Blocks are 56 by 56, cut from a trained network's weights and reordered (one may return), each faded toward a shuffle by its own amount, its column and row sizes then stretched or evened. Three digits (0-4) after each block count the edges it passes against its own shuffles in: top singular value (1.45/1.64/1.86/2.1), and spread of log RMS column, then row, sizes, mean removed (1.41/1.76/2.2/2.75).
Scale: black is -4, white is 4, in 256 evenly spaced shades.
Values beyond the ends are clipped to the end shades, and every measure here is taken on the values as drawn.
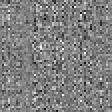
2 4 0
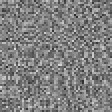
3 0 0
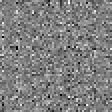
1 3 2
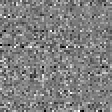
0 2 4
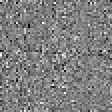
0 3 2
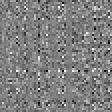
3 4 2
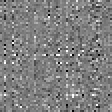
1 4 2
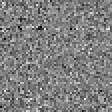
0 1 2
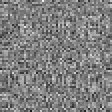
4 0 1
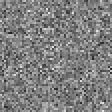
2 0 0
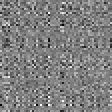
4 3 4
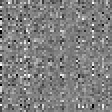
3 4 3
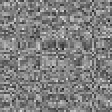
4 2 1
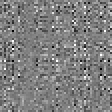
4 4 3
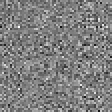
2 2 2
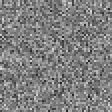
2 1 0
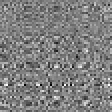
4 1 4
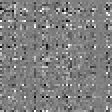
1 4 4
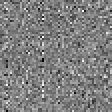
3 3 1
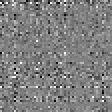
1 3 4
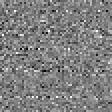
0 0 3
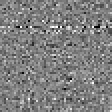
1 1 3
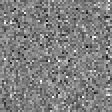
0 2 0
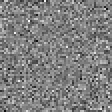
1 1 0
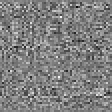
3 0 4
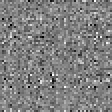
0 3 3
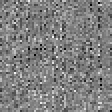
1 4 0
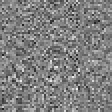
2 3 0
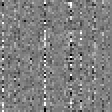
2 4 0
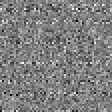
1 0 4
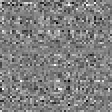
3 2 4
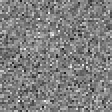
0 0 1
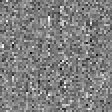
0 3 0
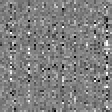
1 4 2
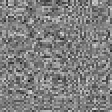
4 0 3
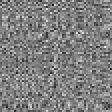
4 1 2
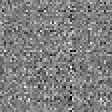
2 3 3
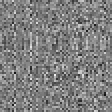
4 4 0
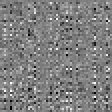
4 4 3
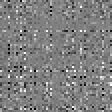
0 4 4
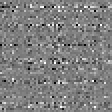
1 2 4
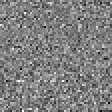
0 0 3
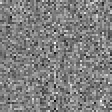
1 2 0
